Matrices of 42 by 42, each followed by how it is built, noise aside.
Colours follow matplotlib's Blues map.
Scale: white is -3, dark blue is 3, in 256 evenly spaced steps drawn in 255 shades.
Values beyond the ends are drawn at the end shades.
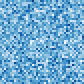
repeating columns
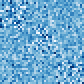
block diagonal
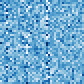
uneven columns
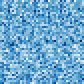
repeating columns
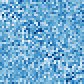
block diagonal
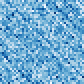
Toeplitz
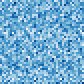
repeating columns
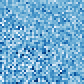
lower triangular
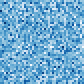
repeating columns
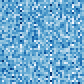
uneven columns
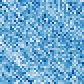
Toeplitz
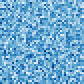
repeating columns
